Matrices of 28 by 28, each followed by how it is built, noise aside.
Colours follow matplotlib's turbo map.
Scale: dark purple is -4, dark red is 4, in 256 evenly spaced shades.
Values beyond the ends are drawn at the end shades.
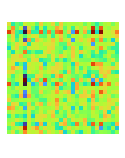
low rank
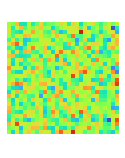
repeating rows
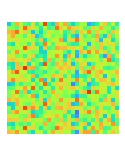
repeating rows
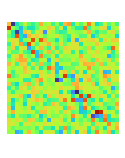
banded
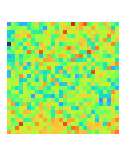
smooth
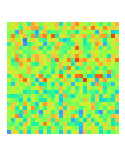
repeating columns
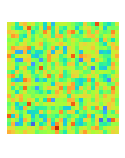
blocks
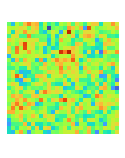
smooth
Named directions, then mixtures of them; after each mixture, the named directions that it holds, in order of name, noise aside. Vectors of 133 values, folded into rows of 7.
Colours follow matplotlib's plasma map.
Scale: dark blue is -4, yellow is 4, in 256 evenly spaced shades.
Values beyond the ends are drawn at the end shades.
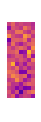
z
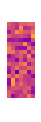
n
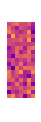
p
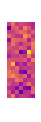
z.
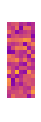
n.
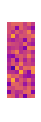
n, p.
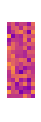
p, z.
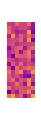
p.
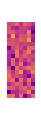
p.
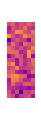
n, z.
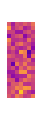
z.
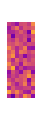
p.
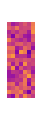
p, z.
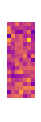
n, p, z.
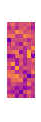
n, p, z.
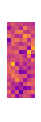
z.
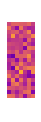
n, p.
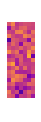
n, z.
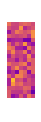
n.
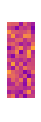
p, z.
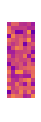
n, p, z.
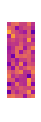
p.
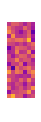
n, p.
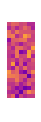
p, z.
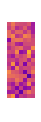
p, z.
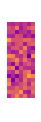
n, p, z.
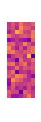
n, z.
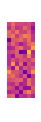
p, z.
